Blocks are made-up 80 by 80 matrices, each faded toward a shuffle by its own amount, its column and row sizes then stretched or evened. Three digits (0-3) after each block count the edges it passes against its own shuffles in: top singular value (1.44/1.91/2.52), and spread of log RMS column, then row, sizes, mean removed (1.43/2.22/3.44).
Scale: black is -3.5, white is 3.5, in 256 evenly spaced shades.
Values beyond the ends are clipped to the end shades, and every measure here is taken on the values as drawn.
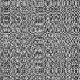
3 2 1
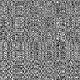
3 1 1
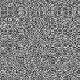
3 0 2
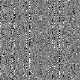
2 2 0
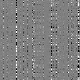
3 3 1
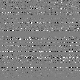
1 1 3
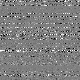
0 0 3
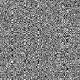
2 2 0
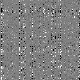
2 3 1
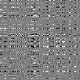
3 2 3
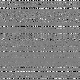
3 0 3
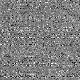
2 0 2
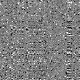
2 1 1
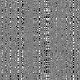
3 3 1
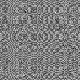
3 0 0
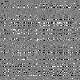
3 1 3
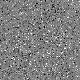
1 0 0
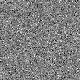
1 0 0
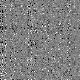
1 2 1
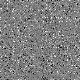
0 1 1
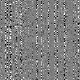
2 3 0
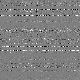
1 0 3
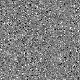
1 1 0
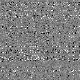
1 1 2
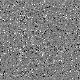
0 1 1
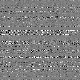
1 0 3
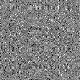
2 1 0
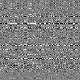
3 0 3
